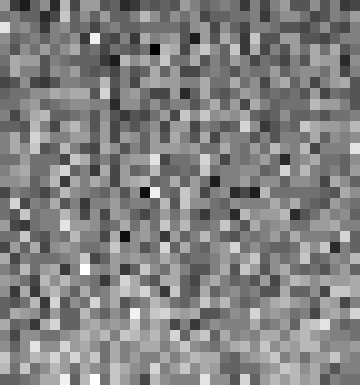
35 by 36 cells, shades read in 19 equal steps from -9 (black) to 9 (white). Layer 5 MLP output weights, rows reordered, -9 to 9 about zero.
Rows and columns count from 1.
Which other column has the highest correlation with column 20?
28
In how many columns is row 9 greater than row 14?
12
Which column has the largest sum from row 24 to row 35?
9
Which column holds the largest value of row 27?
15
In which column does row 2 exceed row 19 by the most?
7
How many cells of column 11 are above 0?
11
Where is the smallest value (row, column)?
5, 16
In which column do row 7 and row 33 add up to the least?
24
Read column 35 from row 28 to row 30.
-4 1 -2
